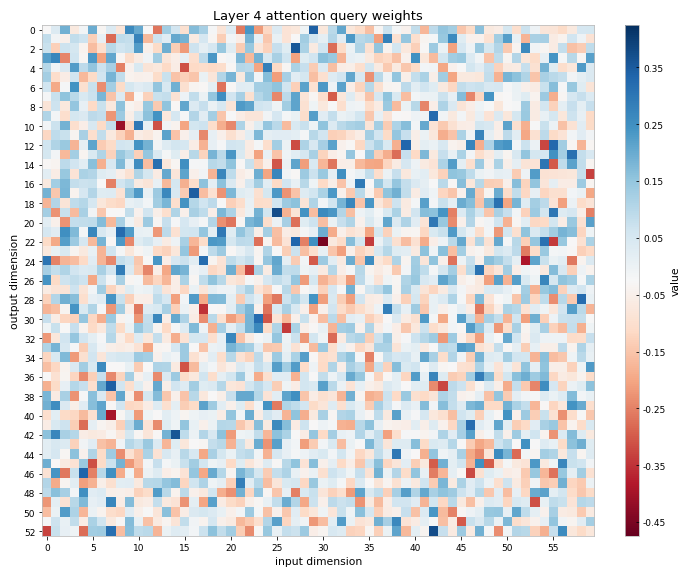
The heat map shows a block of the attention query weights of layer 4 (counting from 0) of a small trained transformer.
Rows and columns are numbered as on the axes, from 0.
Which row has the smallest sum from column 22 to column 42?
14
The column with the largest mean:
54
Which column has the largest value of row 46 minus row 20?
7
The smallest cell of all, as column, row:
30, 22
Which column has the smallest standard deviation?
40
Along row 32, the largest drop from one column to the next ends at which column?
21
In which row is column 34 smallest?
49
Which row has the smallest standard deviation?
27
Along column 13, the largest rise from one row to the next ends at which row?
17
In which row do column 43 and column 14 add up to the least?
32
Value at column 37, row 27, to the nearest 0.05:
0.15
